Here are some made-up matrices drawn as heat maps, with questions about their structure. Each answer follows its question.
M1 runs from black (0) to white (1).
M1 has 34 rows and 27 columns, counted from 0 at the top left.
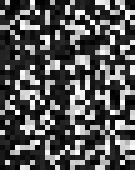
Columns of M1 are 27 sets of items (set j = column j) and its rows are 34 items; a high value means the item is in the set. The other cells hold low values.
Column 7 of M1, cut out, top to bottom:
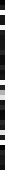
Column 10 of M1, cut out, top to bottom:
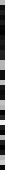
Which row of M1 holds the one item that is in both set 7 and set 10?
16
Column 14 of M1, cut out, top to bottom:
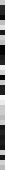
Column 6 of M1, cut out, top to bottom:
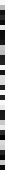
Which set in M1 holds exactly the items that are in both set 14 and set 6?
1
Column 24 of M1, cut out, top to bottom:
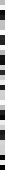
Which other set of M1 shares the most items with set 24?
21
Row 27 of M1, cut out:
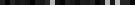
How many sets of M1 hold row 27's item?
3
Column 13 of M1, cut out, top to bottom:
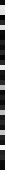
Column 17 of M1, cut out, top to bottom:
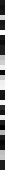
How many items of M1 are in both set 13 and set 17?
3
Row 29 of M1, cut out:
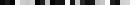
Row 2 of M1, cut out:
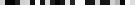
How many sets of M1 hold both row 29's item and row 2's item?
8
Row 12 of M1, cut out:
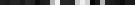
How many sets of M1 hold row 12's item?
6
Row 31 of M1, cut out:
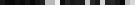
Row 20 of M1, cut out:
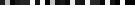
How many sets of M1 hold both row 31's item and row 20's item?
2
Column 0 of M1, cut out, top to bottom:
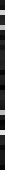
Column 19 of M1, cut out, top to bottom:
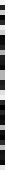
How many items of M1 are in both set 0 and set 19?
2
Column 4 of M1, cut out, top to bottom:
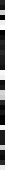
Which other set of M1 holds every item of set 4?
5
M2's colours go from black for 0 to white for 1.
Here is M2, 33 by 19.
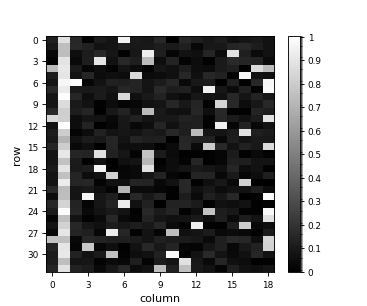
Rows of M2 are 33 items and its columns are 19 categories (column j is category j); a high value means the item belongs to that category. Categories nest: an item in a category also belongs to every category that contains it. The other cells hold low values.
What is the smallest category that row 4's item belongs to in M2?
17
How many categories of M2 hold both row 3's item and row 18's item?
3
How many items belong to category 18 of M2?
10
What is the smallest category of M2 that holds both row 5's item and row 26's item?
16
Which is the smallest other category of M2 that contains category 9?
11
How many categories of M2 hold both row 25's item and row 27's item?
1
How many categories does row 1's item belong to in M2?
1
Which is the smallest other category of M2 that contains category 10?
5
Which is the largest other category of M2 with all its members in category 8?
4
